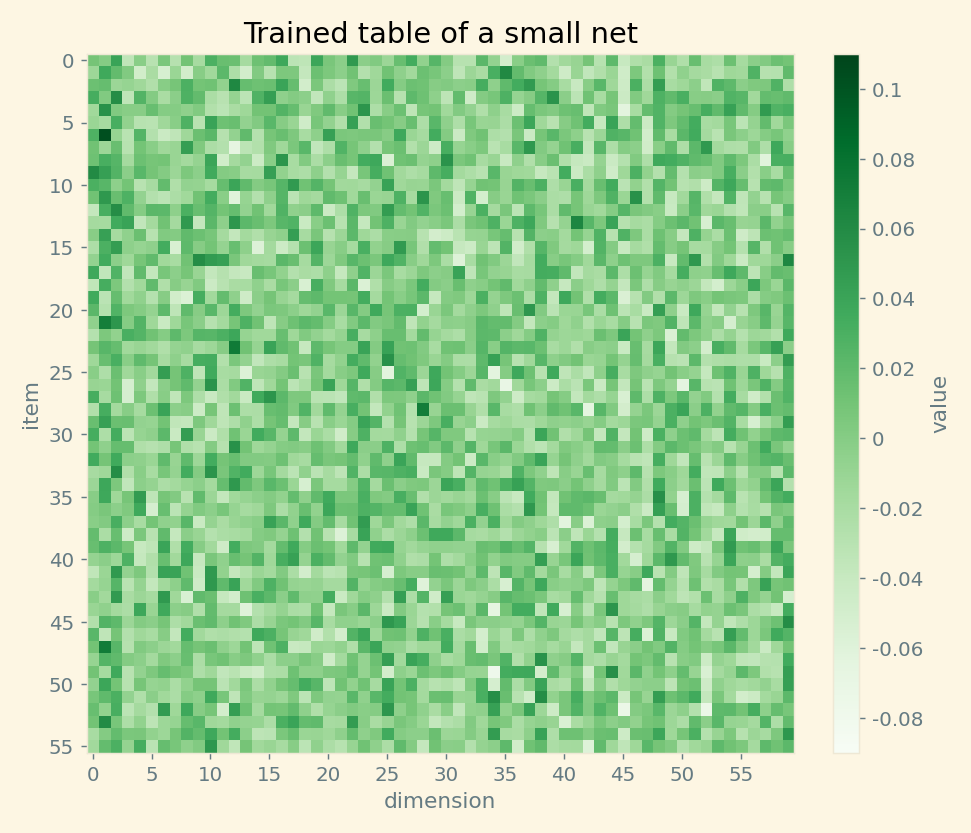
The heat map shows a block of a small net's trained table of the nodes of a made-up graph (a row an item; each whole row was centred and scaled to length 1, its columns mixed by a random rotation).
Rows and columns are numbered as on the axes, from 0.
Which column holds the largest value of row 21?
1
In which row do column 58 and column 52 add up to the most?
7
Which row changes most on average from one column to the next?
26
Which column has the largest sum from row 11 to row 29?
59
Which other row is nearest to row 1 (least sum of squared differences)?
18
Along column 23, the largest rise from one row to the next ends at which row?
19
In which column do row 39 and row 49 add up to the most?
44
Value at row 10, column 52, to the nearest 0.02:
-0.04
